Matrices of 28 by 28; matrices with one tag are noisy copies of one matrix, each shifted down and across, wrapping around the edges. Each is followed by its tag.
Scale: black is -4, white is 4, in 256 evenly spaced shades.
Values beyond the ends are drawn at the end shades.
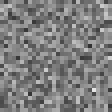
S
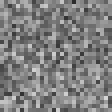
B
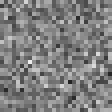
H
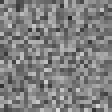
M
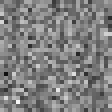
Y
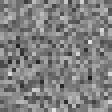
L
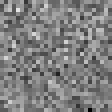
H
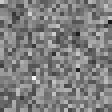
Y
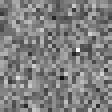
Y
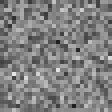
S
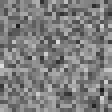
B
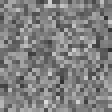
Y
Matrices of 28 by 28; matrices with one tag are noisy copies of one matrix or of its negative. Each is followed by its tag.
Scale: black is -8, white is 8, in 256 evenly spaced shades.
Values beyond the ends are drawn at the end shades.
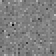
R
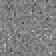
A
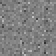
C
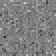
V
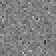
C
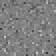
V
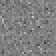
C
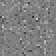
C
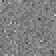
R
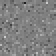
V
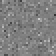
R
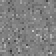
A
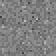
C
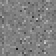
C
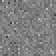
R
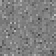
R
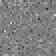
R
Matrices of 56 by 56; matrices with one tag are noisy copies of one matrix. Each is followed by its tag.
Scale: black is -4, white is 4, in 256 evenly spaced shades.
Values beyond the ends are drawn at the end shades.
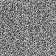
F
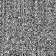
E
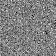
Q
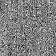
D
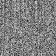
E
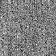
D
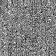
D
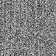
E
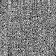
D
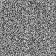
F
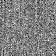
E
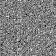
Q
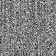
E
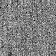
D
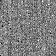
D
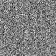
F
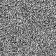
Q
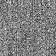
D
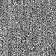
D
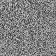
F
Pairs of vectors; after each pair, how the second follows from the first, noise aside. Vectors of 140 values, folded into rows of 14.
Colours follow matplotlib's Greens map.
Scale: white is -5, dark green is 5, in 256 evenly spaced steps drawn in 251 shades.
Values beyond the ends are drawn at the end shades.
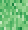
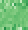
negated, partly zeroed.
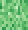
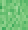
shrunk.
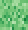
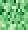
reversed, scaled up.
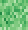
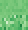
negated, partly zeroed.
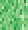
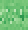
negated, partly zeroed.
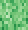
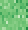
wrapped around, negated, partly zeroed.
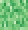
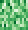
negated, scaled up.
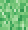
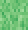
negated, shrunk.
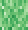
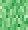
wrapped around, negated.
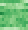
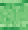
negated, partly zeroed.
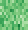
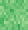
shrunk.
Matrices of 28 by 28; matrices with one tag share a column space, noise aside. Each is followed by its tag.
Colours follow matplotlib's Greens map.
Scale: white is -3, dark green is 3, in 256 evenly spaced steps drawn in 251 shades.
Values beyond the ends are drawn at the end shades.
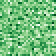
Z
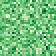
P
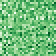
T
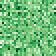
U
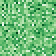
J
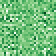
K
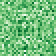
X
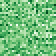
J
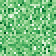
P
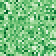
T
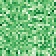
K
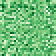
U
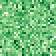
U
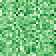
Z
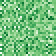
T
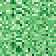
Z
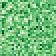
T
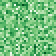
T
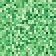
P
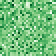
T
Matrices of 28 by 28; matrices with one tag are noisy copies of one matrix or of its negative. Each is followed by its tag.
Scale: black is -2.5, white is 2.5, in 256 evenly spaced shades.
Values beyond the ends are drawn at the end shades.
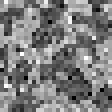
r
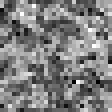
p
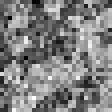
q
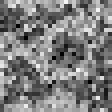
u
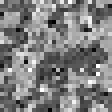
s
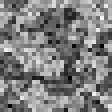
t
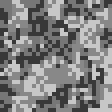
q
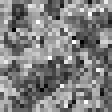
q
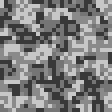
p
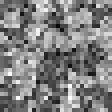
s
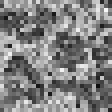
u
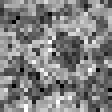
u
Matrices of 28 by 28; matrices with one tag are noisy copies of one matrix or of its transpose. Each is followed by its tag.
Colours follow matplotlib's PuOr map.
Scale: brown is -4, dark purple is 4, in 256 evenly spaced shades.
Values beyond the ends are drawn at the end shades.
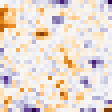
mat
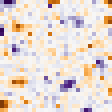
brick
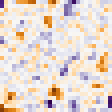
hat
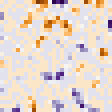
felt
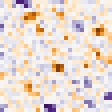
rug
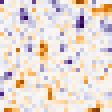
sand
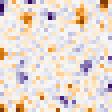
brick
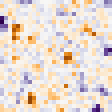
rug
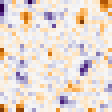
brick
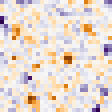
rug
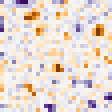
rug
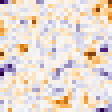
hat
